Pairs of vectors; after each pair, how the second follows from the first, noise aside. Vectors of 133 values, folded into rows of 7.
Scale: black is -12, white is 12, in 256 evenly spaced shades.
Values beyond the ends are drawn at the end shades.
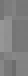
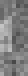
scaled up.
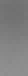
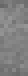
wrapped around, negated, partly zeroed.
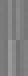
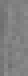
wrapped around, negated, shrunk.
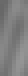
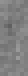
wrapped around, negated, partly zeroed.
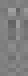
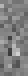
reversed, negated, scaled up.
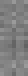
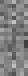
scaled up.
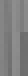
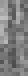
reversed, negated, scaled up.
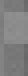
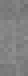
wrapped around, negated, shrunk.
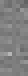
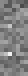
scaled up.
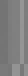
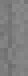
wrapped around, negated, shrunk.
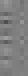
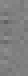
shrunk.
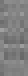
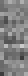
scaled up.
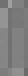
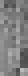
reversed, negated, scaled up.
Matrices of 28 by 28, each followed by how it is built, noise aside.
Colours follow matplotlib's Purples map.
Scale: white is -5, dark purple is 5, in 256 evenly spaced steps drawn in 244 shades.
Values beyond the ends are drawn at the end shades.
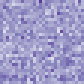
blocks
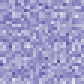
blocks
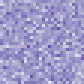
noise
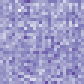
blocks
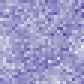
smooth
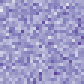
noise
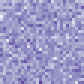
noise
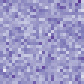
noise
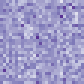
blocks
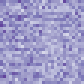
blocks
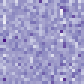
uneven columns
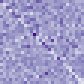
diagonal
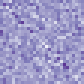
diagonal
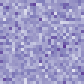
noise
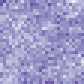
smooth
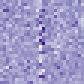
uneven columns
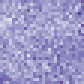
smooth
